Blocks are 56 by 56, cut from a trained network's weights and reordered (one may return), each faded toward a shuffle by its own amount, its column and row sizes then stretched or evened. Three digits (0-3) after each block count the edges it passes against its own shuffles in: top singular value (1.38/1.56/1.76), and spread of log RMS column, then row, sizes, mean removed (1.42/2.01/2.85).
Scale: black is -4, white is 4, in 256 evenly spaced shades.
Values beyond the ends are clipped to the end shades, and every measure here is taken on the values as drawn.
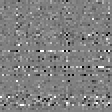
1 1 3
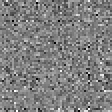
1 1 2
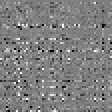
3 2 3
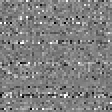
1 0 3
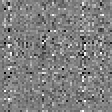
2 2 2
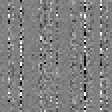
3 3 0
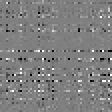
3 2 3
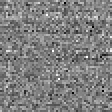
1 1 1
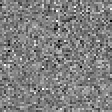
1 1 1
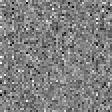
1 1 0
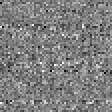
0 0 2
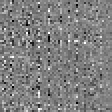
0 3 1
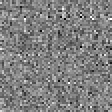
0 1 1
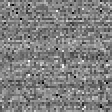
2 1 0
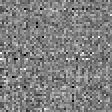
0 1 2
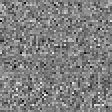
0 0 2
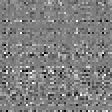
3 1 3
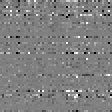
1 1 3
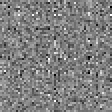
2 2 1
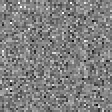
1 0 0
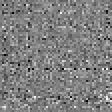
0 2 2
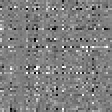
2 2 3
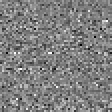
1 0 2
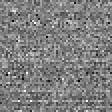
1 0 1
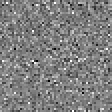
2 0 1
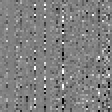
2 3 0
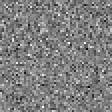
1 0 0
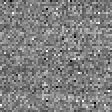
0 1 0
